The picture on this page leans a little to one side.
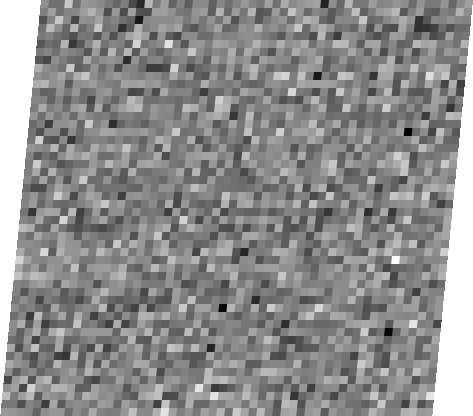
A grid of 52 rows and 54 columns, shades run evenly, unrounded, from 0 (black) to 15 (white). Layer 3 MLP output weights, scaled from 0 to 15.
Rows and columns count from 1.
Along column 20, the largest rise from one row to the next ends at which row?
52
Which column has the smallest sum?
38
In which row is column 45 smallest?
24
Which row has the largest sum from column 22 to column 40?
6
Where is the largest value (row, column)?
33, 48
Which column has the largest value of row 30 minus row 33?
18
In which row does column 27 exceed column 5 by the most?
50
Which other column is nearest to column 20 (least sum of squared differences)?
25
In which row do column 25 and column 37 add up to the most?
14
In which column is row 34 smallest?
47
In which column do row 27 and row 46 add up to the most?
7
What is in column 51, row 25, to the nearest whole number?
12
